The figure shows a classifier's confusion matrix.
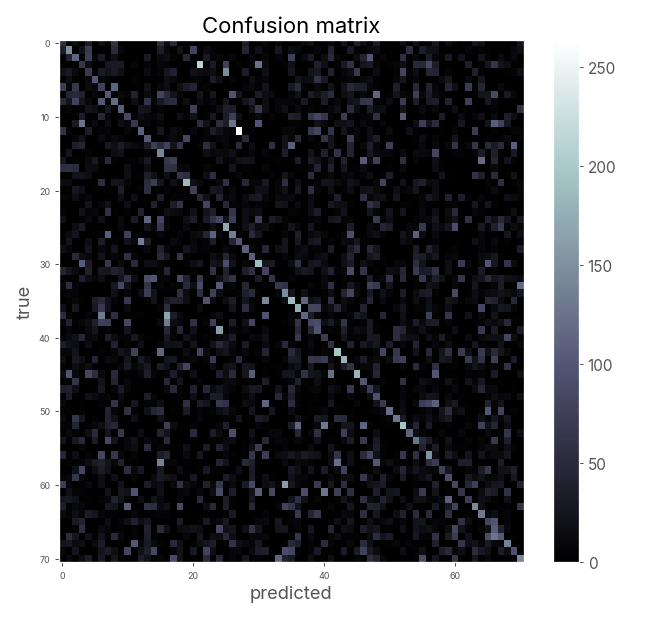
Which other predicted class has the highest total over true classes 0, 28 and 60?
34
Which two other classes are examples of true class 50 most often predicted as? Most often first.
65, 67
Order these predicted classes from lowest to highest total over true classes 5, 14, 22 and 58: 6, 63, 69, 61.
61, 6, 63, 69
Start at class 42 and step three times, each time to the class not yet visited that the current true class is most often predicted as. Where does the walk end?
48
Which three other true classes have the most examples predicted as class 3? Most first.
11, 30, 58
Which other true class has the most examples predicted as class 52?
10
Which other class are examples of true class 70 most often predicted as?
33
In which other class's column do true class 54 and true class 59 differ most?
7
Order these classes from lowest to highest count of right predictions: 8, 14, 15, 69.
14, 69, 8, 15
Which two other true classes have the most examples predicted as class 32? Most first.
61, 14
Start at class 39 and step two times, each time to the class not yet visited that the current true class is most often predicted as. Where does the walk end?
13
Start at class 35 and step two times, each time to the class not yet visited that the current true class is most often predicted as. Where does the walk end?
44
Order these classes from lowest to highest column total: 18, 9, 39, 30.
9, 18, 30, 39
